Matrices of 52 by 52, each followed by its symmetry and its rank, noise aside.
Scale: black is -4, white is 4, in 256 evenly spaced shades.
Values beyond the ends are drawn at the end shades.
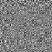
no symmetry, rank six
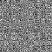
no symmetry, rank eight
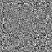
antisymmetric, rank eight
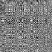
no symmetry, rank six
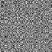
no symmetry, rank six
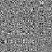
antisymmetric, rank eight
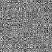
antisymmetric, rank eight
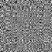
antisymmetric, rank six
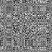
no symmetry, rank six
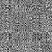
no symmetry, rank eight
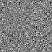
antisymmetric, rank eight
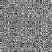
no symmetry, rank six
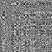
antisymmetric, rank six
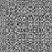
antisymmetric, rank six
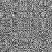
antisymmetric, rank eight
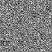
no symmetry, rank eight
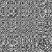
symmetric, rank six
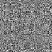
antisymmetric, rank eight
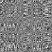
symmetric, rank six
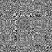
symmetric, rank six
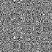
no symmetry, rank six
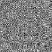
no symmetry, rank eight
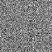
antisymmetric, rank eight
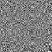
no symmetry, rank eight
